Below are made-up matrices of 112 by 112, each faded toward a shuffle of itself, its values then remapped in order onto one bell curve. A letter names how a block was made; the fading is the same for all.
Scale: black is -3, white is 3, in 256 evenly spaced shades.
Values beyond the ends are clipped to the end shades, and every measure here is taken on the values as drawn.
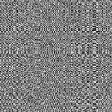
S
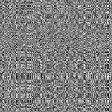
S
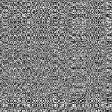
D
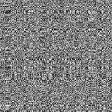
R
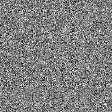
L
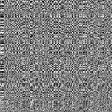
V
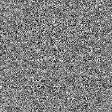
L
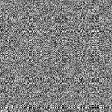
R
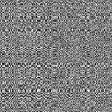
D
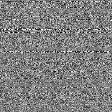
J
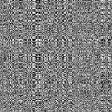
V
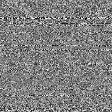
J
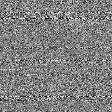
J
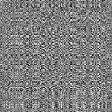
D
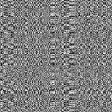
V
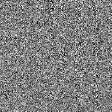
L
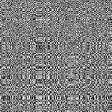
V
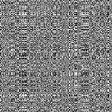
D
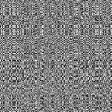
V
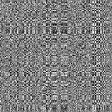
S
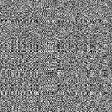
R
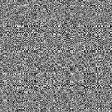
R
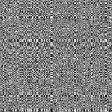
S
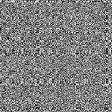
R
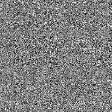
L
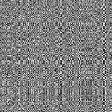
S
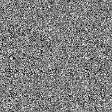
L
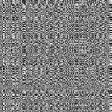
V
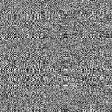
R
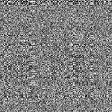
R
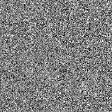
L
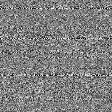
J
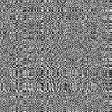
D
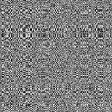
D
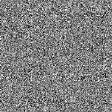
L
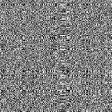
R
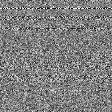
J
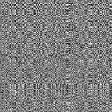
D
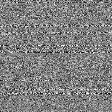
J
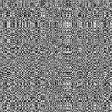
D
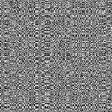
S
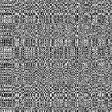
S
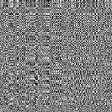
V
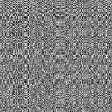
S
